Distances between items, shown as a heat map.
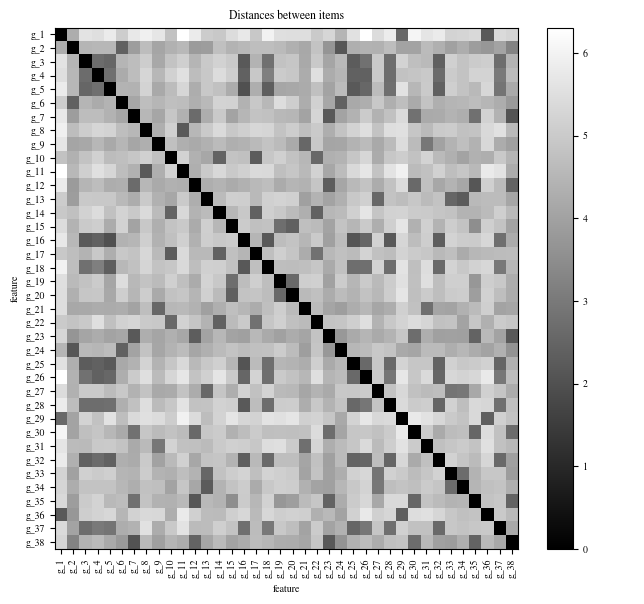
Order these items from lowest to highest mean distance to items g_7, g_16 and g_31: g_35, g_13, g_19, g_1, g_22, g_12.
g_12, g_35, g_13, g_19, g_22, g_1
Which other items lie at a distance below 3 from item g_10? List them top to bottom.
g_14, g_17, g_22
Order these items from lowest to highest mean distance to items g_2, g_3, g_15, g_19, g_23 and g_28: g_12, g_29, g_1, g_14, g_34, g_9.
g_12, g_9, g_34, g_14, g_29, g_1
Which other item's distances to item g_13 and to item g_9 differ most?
g_34
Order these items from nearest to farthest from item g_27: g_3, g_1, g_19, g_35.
g_35, g_19, g_3, g_1
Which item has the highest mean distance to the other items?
g_1
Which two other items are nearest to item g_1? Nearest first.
g_36, g_29
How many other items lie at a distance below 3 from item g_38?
5
